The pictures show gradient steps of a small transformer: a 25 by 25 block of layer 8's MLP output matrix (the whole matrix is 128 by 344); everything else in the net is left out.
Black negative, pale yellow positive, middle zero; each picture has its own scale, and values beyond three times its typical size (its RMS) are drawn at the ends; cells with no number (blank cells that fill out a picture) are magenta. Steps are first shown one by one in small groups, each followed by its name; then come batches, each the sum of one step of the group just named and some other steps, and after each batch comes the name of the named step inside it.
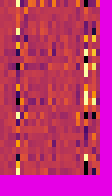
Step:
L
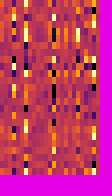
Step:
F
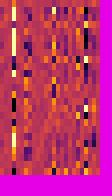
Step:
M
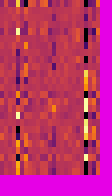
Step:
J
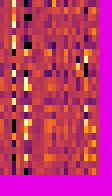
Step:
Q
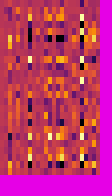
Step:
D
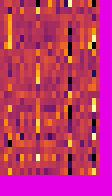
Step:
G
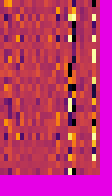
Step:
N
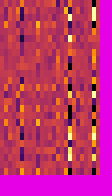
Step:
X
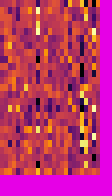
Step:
G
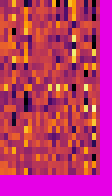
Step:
G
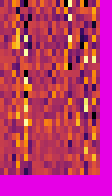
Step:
Q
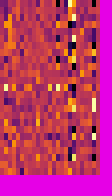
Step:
G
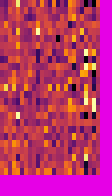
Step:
L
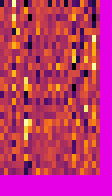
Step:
Q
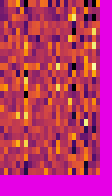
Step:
N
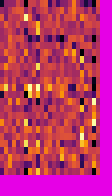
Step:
D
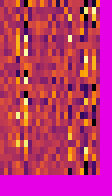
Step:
X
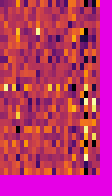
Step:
J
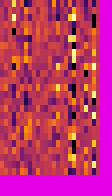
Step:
X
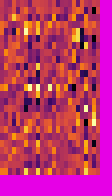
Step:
F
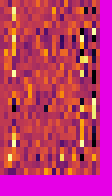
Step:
M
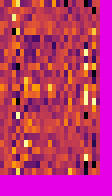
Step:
L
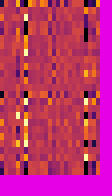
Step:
J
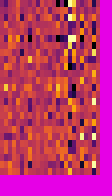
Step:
D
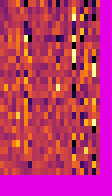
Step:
D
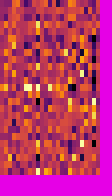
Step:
Q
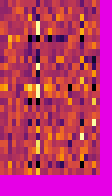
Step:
D
